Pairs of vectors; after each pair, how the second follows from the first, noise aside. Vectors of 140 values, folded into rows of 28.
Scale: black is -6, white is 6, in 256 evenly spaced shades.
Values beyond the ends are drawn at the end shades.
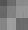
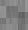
wrapped around, shrunk.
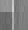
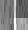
reversed, scaled up.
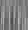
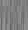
wrapped around, negated, shrunk.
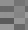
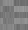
reversed, negated, shrunk.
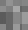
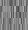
shuffled.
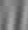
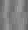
wrapped around, shrunk.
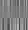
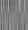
reversed, negated, shrunk.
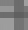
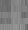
wrapped around, negated, shrunk.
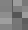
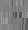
partly zeroed.
